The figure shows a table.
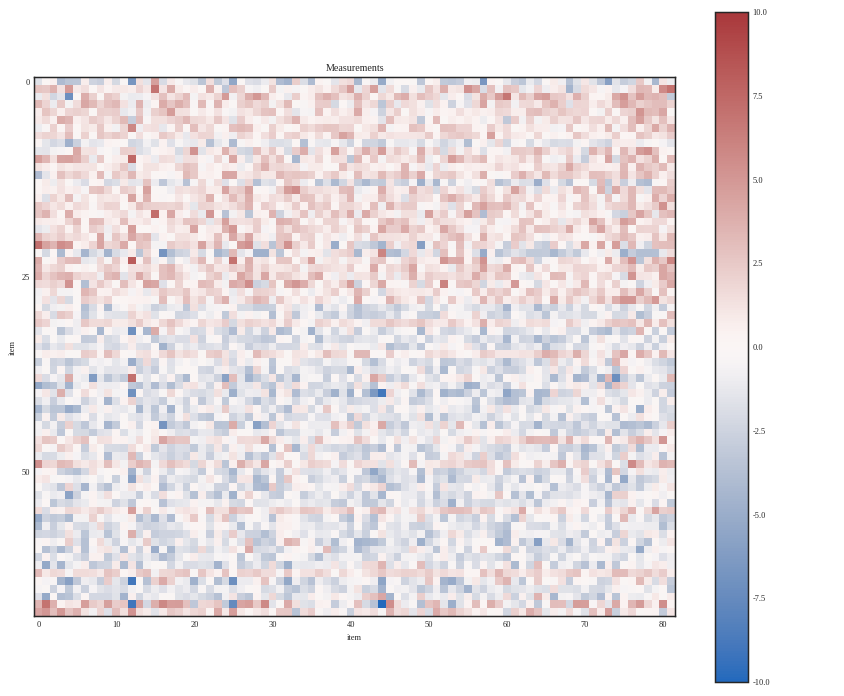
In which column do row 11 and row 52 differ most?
29
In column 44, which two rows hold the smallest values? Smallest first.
67, 40
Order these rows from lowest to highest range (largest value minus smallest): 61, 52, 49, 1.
61, 52, 49, 1
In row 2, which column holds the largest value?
60
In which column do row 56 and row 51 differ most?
75
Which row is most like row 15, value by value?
55
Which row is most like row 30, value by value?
47
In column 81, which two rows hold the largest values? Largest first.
1, 23
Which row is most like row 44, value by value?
22
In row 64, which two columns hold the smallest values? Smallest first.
12, 25
